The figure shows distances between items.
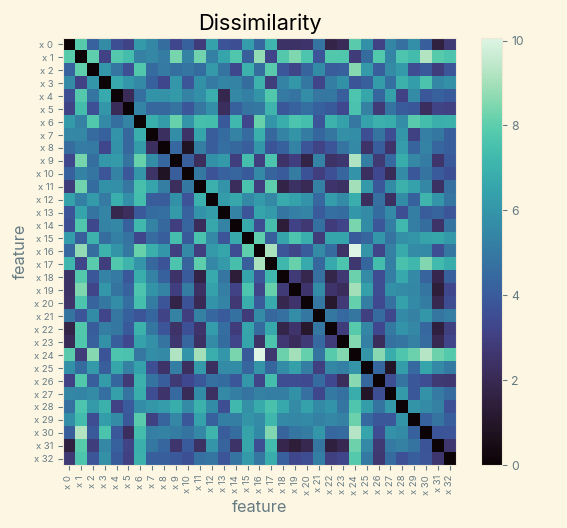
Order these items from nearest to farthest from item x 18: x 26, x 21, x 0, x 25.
x 0, x 26, x 21, x 25
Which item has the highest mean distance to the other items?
x 24
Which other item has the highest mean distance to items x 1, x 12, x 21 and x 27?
x 30
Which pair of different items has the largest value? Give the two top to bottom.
x 16, x 24
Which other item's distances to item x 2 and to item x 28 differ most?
x 14
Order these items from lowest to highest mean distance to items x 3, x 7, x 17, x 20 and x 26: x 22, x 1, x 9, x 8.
x 8, x 22, x 9, x 1
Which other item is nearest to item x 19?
x 31
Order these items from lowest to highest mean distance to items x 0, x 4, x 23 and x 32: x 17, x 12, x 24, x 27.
x 27, x 12, x 17, x 24
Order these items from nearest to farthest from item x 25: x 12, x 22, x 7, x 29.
x 12, x 7, x 29, x 22
